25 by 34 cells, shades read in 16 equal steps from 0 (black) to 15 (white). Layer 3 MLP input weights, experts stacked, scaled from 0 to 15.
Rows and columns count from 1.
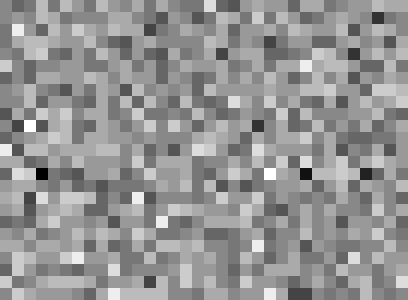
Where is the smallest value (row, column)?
15, 4
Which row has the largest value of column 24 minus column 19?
10
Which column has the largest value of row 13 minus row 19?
1
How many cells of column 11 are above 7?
15
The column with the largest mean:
12
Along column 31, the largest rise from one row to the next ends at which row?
16
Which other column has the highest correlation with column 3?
13
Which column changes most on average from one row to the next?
26
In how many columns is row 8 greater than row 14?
14
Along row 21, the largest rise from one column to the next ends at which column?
22
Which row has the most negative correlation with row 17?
9
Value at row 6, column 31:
6
